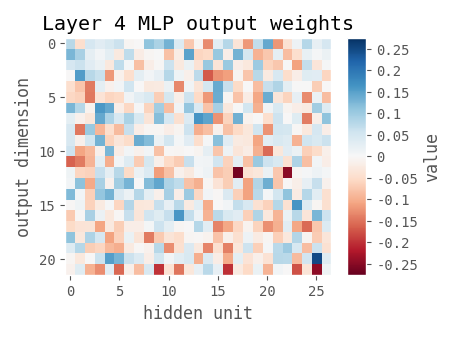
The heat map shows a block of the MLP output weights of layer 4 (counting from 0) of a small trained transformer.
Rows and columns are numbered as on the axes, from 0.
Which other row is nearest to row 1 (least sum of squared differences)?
6
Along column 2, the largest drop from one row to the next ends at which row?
4
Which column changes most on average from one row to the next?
14
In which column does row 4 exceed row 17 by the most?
15
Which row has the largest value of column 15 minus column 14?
5
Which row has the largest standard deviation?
21
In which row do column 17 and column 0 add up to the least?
12
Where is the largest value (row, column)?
20, 25
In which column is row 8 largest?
2
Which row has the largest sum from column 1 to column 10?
13
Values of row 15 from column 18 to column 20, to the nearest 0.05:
0.05 -0.05 -0.05
